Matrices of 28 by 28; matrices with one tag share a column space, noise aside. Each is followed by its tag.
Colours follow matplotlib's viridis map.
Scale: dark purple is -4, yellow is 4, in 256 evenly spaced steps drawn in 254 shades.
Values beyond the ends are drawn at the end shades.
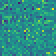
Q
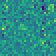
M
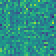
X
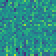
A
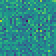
Q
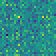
Q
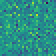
X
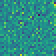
X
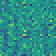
Q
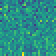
A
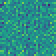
X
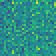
X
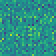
Q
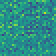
X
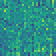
A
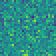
Q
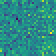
X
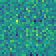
Q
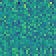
X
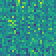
A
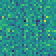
Q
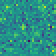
M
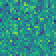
M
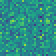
Q
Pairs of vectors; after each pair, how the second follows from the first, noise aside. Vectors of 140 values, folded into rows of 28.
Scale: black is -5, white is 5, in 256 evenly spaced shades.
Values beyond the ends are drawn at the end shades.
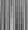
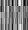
wrapped around, scaled up.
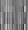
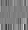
negated, partly zeroed.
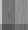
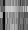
wrapped around, negated, scaled up.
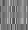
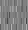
negated, partly zeroed.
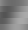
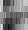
wrapped around, scaled up.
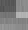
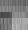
reversed, negated.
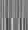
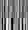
negated, scaled up.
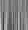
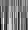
negated, scaled up.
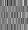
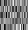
reversed, negated, scaled up.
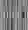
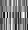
negated, scaled up.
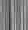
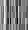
wrapped around, negated, scaled up.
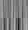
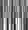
negated, scaled up.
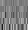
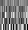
negated, scaled up.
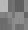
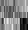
reversed, negated, scaled up.
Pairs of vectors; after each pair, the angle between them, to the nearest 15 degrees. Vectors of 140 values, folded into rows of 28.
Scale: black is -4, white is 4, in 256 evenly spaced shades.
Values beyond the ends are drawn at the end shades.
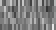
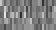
60 degrees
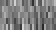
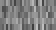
150 degrees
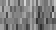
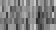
30 degrees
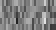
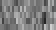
150 degrees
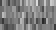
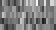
15 degrees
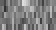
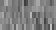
105 degrees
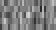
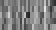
135 degrees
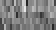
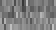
150 degrees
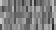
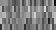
45 degrees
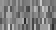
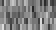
90 degrees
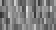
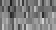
105 degrees
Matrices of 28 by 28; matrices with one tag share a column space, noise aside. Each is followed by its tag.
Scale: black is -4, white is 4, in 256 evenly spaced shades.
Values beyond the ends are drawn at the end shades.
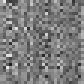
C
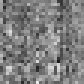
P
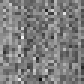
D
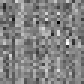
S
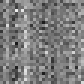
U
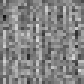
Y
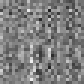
D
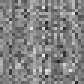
D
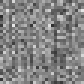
U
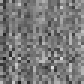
P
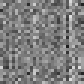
U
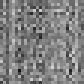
D
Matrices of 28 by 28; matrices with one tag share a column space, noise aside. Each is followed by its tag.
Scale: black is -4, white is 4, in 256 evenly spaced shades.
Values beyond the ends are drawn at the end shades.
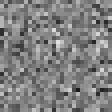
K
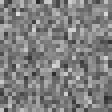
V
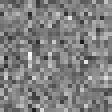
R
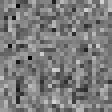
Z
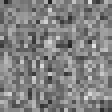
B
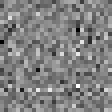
K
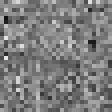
B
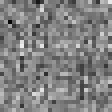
B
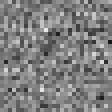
K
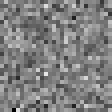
R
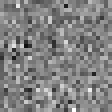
B
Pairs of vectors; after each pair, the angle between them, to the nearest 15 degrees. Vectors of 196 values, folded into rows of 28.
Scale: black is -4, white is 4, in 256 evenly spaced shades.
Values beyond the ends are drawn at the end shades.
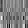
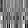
15 degrees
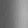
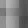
150 degrees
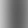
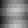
150 degrees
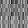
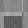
90 degrees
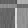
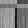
165 degrees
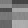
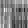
135 degrees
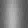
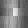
30 degrees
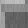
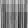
60 degrees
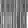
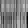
165 degrees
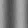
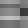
105 degrees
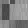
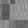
15 degrees
